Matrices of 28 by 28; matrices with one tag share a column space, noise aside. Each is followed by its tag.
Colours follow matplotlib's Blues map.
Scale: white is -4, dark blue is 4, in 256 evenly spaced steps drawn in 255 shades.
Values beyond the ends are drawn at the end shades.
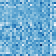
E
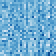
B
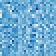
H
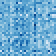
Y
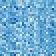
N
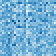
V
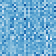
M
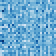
H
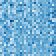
V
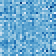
Y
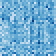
N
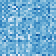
M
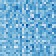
H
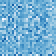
M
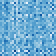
Y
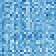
Y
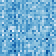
B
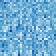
B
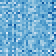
Y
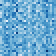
V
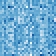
N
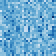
B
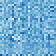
M
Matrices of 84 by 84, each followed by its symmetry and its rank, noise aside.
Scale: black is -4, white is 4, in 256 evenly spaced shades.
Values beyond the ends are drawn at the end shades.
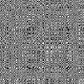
symmetric, rank four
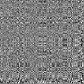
no symmetry, rank five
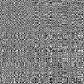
antisymmetric, rank four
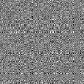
no symmetry, rank five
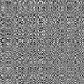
antisymmetric, rank four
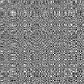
symmetric, rank four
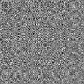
symmetric, rank six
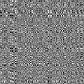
antisymmetric, rank four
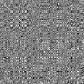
symmetric, rank five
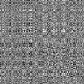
antisymmetric, rank four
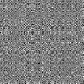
symmetric, rank four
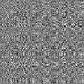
no symmetry, rank six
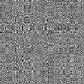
no symmetry, rank five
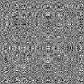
no symmetry, rank five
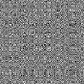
symmetric, rank five
